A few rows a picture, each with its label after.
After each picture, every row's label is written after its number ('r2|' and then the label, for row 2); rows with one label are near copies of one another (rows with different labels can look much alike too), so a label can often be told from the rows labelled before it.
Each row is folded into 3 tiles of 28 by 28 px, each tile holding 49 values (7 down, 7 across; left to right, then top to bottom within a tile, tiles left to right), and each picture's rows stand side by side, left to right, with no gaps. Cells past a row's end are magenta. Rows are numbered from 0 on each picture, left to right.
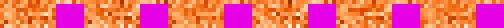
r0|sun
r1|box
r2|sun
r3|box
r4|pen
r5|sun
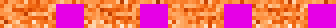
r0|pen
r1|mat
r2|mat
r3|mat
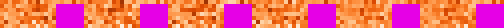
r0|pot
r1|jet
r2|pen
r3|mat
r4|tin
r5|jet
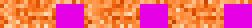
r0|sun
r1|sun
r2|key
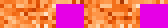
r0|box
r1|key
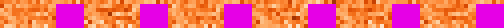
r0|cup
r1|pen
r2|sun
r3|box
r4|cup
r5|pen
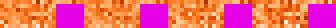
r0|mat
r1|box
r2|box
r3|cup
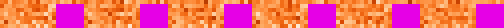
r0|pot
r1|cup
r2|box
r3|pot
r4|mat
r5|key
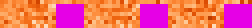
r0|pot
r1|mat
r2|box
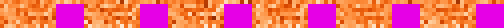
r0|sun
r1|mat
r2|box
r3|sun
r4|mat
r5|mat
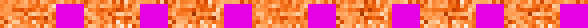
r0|pen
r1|cup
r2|tin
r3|sun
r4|tin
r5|tin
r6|pen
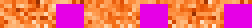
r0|box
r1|pot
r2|tin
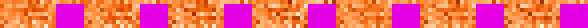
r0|tin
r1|pot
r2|key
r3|box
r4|key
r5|key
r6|key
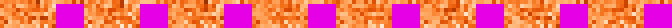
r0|box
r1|jet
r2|pot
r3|pot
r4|cup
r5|jet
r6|box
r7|jet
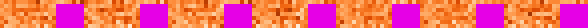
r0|box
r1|cup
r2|box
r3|tin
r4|sun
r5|pot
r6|pen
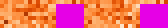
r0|pen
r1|box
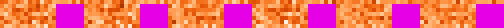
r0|cup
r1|jet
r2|sun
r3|cup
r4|pot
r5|mat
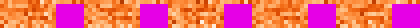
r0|tin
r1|key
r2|cup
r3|pen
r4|pen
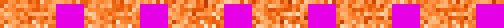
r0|cup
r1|cup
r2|jet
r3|cup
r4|sun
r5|mat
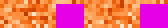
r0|pen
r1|jet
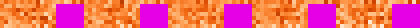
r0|box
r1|jet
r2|cup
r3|tin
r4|cup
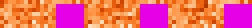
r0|cup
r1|sun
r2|jet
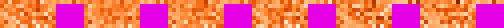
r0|pot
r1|sun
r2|jet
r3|cup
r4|box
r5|mat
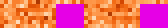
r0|sun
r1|key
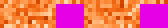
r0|sun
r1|box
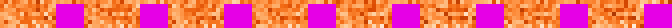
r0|pot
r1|key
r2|sun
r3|sun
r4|cup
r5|key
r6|mat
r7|box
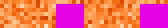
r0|box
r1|jet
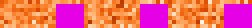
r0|cup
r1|sun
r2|cup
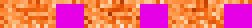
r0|key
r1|key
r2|jet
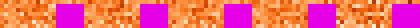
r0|pot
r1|jet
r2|jet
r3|cup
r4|mat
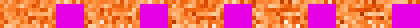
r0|sun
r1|sun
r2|sun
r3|cup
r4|pen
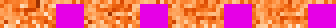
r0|jet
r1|pen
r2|sun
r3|sun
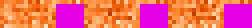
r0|cup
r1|tin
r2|tin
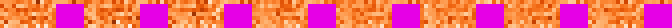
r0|mat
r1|cup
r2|tin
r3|tin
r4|cup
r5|sun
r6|sun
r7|mat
